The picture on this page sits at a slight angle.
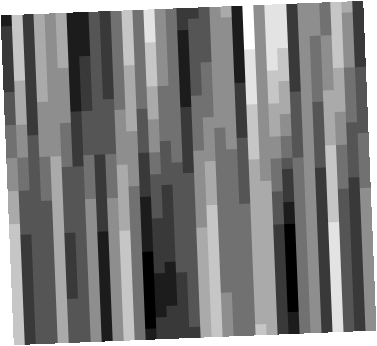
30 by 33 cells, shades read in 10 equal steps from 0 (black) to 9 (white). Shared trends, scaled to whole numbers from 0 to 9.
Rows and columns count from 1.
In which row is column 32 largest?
1
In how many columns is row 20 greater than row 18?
3
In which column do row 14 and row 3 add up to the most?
23
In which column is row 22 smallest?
26
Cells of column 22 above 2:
18
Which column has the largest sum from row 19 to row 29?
30
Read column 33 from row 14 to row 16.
4 4 4
